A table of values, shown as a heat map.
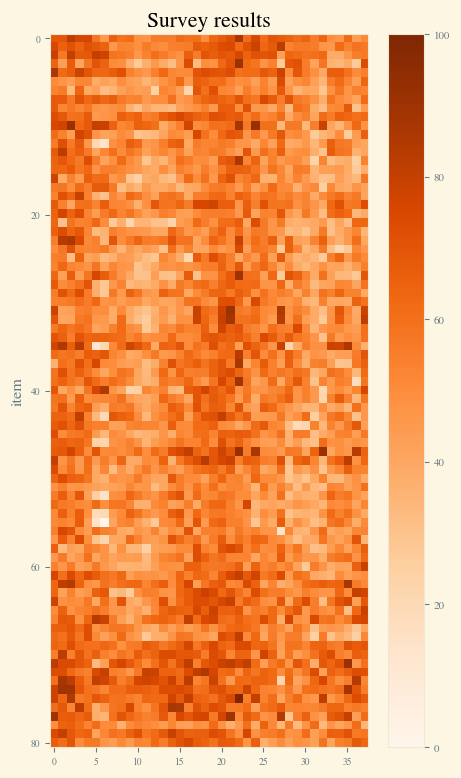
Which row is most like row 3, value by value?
27
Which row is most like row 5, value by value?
59
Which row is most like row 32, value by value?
31
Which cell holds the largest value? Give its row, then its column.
75, 22
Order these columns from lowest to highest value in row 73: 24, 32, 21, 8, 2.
21, 8, 24, 32, 2
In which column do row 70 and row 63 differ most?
1
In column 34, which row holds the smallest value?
24
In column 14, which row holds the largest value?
76
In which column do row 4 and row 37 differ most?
0
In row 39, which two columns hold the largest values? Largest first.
22, 20
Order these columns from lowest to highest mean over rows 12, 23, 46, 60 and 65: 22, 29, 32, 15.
29, 32, 15, 22
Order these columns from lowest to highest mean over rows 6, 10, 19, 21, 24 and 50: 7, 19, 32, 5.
7, 32, 5, 19
